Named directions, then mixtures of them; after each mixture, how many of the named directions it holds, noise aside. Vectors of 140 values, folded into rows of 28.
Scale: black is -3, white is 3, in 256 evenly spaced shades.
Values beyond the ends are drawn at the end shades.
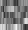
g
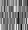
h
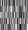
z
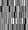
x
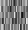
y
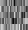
three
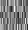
two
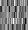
one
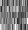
four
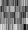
two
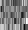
three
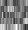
one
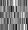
four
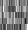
three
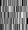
three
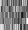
four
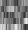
one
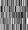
three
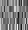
one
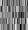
four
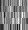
two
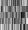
three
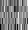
one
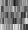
two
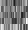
two
